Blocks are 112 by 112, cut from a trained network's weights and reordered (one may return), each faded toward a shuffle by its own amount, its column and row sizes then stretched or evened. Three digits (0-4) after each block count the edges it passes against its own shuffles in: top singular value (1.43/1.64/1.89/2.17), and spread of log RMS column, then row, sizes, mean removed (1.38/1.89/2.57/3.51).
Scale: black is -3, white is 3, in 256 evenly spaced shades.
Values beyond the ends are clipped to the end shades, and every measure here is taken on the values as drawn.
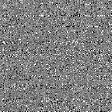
1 2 3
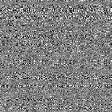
4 1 4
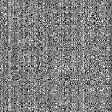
3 1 3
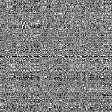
4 2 3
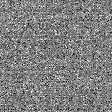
1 0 0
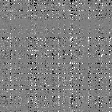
1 4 4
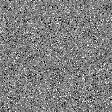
0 0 1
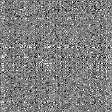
2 1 3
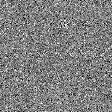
0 0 2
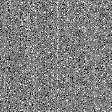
0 2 0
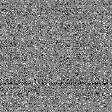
2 1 2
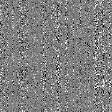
0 4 1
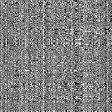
4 2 4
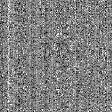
2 2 1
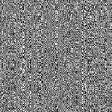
4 4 0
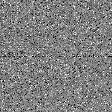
0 1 0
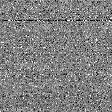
2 0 2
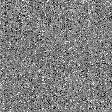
0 0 1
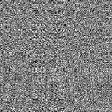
4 2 2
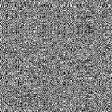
4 2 2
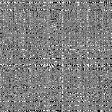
3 2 4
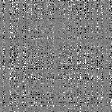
1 4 4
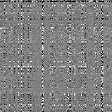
4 4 3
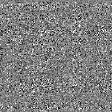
0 3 3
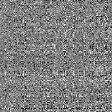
3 3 2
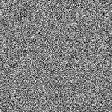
4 0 1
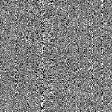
3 3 0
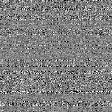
3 0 4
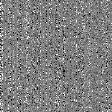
0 4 0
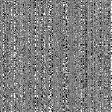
3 4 1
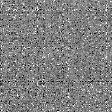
1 2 2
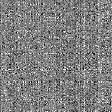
3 1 3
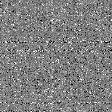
0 0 3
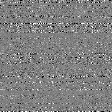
1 1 4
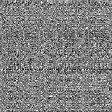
4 2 1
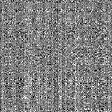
3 0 3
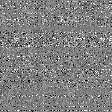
0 0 4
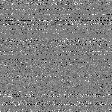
1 0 4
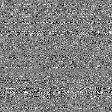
1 1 4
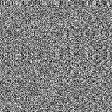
4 0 2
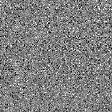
2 1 2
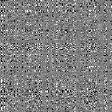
4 4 4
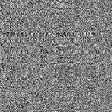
4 2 1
